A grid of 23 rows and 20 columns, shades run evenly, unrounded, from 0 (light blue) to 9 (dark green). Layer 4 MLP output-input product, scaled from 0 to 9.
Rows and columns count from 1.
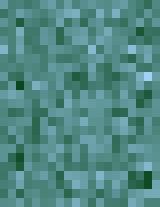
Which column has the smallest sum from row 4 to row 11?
12
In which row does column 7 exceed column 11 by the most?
14
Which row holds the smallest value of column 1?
6
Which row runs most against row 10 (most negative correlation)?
4
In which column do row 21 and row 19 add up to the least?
20
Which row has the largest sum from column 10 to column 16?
9
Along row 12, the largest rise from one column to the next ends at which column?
18
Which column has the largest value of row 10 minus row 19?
19
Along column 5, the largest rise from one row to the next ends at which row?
11
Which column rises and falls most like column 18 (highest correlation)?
8
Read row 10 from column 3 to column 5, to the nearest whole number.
9 5 2
